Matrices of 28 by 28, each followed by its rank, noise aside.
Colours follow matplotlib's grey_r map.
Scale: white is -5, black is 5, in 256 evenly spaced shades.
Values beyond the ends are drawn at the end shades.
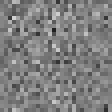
four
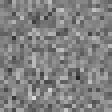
six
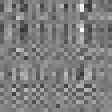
two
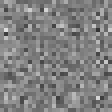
six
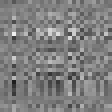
two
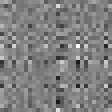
two
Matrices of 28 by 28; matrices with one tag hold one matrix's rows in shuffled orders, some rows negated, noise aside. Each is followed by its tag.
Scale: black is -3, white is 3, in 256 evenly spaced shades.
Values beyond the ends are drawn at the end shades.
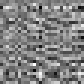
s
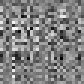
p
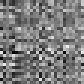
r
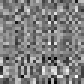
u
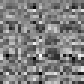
s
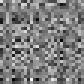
p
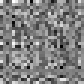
p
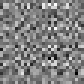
u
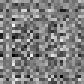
p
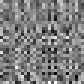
u
